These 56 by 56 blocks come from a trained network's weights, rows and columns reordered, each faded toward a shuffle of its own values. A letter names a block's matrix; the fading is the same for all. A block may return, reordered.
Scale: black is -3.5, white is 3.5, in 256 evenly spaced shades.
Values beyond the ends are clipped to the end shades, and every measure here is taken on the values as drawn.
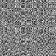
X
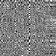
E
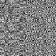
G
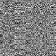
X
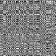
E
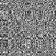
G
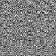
X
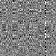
E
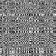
E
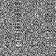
X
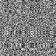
G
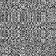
X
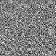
X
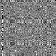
E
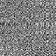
X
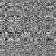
G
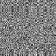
X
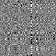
E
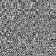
X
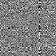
E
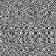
G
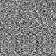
G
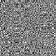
G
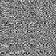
G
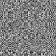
X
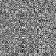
X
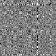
E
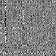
E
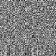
X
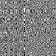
E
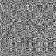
X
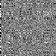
E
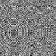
G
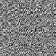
G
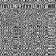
E
